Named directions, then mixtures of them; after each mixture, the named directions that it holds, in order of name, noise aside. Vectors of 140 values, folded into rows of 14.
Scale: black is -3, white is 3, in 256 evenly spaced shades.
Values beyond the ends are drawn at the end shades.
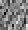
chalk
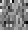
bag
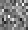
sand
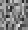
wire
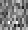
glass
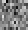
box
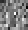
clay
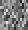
chalk, sand.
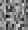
wire.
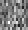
glass.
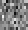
box.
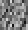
chalk, wire.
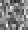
glass, wire.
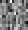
bag, clay, wire.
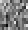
box, clay.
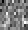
bag, clay.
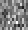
glass.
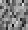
chalk, sand, wire.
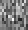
chalk, sand, wire.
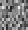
wire.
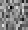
wire.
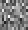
box, sand.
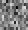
box.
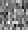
glass.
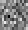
clay, sand.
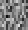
wire.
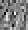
chalk, clay.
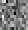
box, clay, sand.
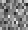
box, glass, sand.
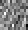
chalk.
